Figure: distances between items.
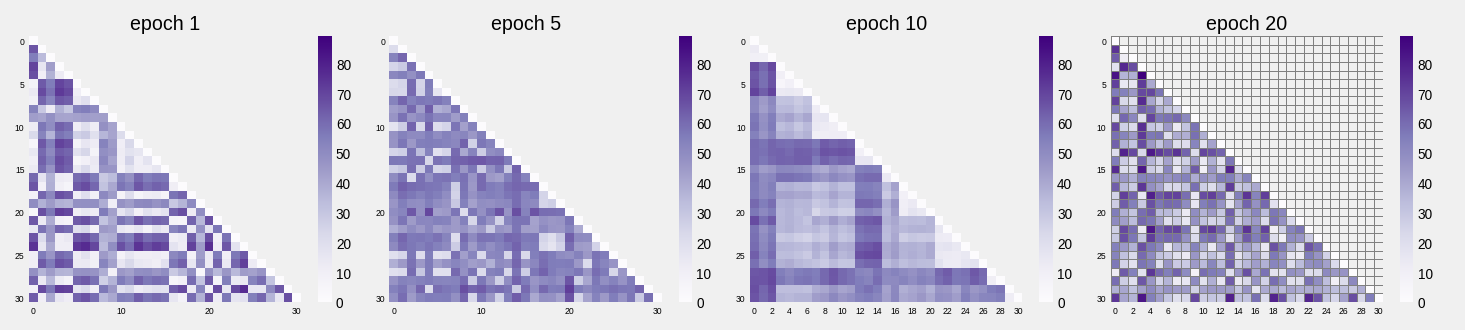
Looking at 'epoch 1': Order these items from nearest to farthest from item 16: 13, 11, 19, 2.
19, 2, 11, 13
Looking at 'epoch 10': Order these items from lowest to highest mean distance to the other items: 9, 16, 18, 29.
18, 9, 29, 16
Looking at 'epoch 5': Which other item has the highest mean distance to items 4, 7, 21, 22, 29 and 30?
20
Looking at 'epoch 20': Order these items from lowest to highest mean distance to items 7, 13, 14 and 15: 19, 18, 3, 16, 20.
20, 19, 16, 18, 3
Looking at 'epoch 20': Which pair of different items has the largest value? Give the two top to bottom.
3, 4
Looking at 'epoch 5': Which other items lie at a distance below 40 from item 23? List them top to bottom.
7, 17, 18, 19, 24
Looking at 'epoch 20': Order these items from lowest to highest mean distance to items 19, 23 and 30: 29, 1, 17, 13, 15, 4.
13, 29, 17, 15, 1, 4
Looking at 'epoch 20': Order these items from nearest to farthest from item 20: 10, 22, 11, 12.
12, 10, 11, 22
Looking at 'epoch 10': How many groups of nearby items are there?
9
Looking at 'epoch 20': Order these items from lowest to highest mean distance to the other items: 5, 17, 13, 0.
17, 5, 0, 13
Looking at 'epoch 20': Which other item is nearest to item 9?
27
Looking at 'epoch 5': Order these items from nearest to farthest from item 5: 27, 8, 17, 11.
27, 8, 11, 17
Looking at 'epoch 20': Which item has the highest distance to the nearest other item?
4
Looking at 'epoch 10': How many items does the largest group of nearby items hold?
6
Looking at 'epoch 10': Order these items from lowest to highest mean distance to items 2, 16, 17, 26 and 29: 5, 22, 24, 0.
22, 24, 5, 0
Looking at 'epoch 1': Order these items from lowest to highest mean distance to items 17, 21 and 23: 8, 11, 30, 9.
30, 8, 9, 11
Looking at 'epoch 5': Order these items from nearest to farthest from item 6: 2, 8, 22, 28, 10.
10, 8, 22, 28, 2
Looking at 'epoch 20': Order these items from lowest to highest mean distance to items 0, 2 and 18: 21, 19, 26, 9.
9, 19, 26, 21
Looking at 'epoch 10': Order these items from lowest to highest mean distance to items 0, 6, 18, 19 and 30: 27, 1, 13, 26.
26, 1, 27, 13
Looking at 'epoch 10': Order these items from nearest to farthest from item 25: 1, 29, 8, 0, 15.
8, 15, 29, 1, 0
